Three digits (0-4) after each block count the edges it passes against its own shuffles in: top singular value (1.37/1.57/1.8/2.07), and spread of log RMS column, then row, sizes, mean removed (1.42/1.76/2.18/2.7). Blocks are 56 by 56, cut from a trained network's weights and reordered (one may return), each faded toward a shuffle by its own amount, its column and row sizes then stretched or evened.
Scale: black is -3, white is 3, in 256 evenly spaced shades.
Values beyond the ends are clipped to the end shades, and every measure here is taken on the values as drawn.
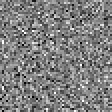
2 1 0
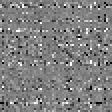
1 3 4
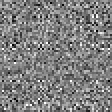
4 1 2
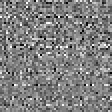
3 1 4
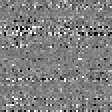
2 1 4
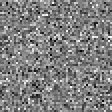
0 0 0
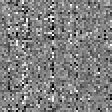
0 4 0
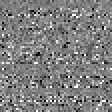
2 0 4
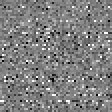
0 0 3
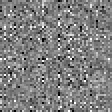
0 4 2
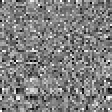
4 1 2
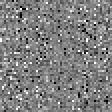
1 3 1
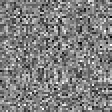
4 2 0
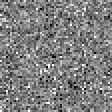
0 2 0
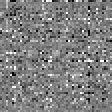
1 3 4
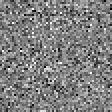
0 0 1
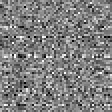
4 0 3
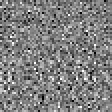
3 2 0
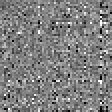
2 3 1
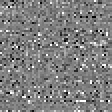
0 2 4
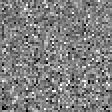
0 3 0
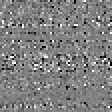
0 2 4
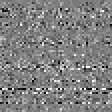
2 0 4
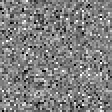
1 1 0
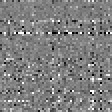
2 2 4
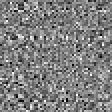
3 1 1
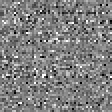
1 1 3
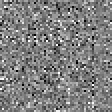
0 3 2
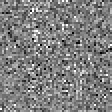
0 2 0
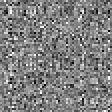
3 3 0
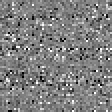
0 1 3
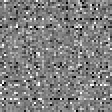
2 2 3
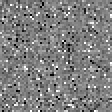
0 1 1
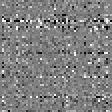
2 3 4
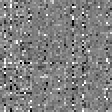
1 4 1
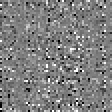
0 4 2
